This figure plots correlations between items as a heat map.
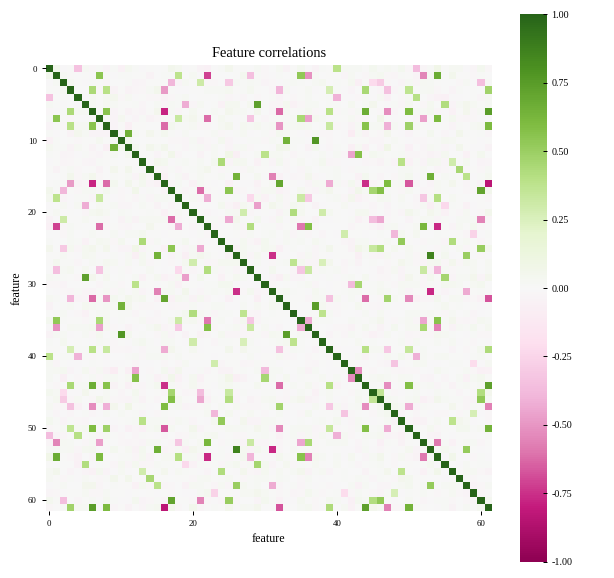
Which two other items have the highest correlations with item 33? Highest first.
37, 10
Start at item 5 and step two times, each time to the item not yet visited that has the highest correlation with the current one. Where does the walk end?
55
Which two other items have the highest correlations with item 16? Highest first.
32, 47
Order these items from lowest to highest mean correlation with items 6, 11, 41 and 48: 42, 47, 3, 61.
47, 42, 3, 61
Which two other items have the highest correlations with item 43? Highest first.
12, 30
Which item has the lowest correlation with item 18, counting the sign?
22
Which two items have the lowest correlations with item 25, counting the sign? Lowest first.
21, 2
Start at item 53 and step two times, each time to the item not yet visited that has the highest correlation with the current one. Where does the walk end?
15
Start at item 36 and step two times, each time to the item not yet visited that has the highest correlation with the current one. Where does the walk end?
52
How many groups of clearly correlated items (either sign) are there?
13
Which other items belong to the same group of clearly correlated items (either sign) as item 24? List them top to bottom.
13, 49, 56
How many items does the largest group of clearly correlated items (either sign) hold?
10
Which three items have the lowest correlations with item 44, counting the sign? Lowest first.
16, 32, 47
